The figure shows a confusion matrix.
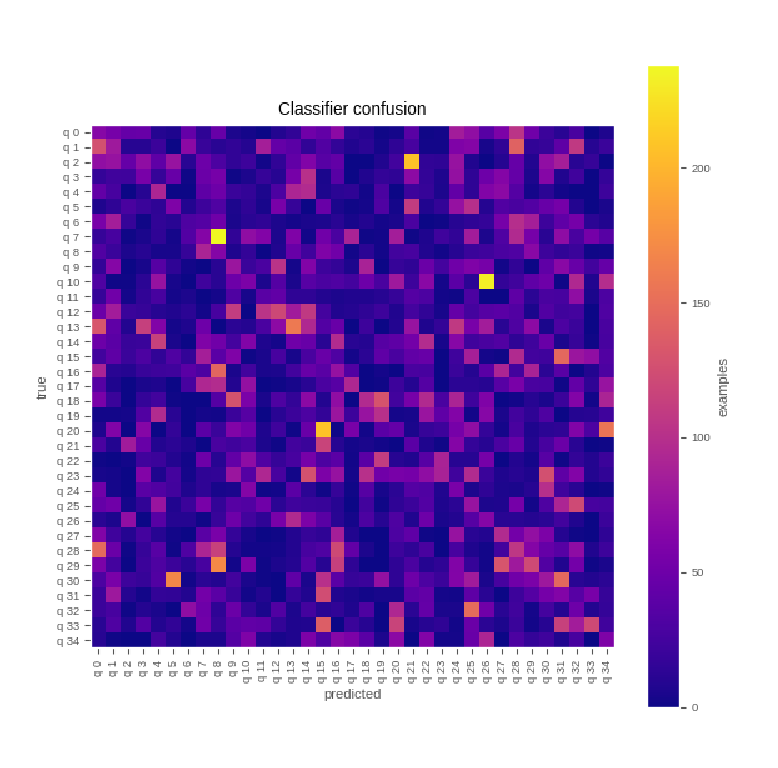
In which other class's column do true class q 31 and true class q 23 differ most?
q 14
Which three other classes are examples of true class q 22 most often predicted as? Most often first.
q 19, q 23, q 10
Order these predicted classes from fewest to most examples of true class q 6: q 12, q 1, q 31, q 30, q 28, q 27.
q 12, q 30, q 31, q 27, q 1, q 28
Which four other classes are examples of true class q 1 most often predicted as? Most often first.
q 28, q 0, q 32, q 11
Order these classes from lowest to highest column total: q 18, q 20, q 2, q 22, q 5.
q 2, q 5, q 18, q 20, q 22
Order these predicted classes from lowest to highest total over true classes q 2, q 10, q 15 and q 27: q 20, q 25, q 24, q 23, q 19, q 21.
q 23, q 19, q 25, q 20, q 24, q 21
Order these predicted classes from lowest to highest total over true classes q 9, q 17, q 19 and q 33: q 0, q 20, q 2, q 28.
q 2, q 0, q 28, q 20
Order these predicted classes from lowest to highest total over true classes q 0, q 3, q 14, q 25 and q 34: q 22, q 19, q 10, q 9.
q 19, q 9, q 10, q 22
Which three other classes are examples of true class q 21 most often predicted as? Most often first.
q 15, q 2, q 24
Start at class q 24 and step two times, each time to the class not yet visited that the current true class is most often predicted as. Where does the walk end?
q 5
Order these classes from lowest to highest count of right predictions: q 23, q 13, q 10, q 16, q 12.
q 10, q 16, q 23, q 12, q 13
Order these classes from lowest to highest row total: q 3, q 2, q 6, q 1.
q 6, q 3, q 1, q 2
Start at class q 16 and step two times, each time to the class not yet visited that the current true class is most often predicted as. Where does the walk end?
q 7
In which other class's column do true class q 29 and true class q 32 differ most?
q 8
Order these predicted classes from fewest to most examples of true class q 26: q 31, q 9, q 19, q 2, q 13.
q 19, q 31, q 9, q 2, q 13
